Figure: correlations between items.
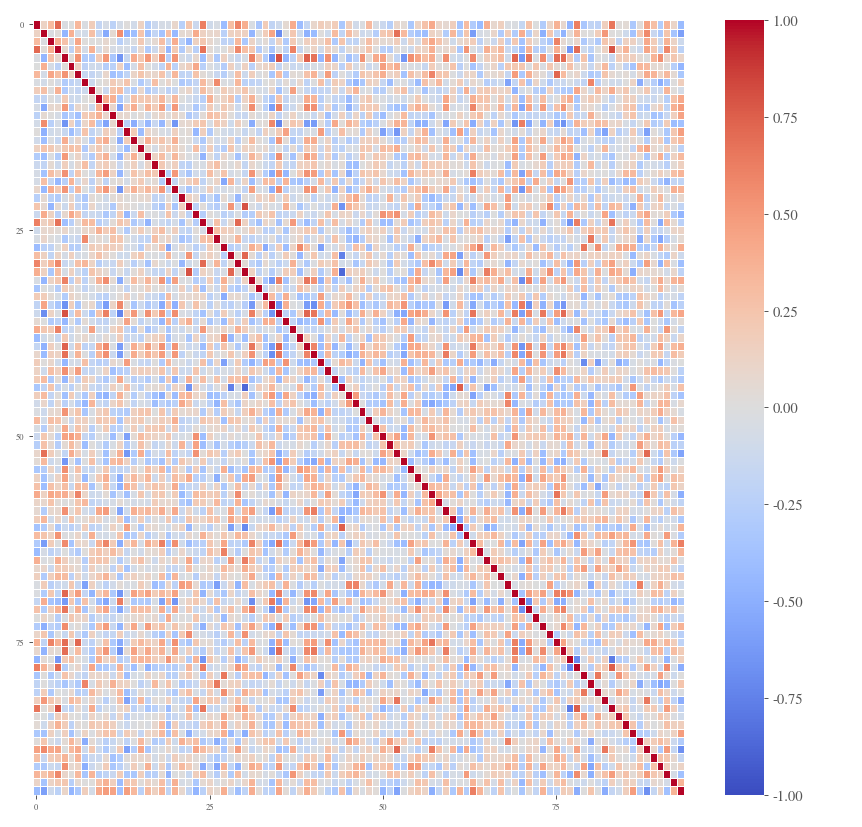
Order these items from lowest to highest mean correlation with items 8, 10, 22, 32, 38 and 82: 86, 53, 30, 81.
53, 86, 30, 81
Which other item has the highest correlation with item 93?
63
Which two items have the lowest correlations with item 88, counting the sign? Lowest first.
93, 13
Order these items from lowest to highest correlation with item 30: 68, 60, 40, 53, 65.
53, 40, 68, 60, 65
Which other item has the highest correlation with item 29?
24
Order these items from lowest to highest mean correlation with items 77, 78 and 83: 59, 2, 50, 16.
16, 50, 59, 2
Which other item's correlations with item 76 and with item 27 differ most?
69
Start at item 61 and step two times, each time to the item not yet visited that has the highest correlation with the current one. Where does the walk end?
86
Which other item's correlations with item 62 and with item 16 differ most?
78
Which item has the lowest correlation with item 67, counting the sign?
70
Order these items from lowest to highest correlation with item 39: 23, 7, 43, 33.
43, 33, 7, 23
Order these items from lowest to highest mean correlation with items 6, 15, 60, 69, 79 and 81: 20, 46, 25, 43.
46, 43, 20, 25
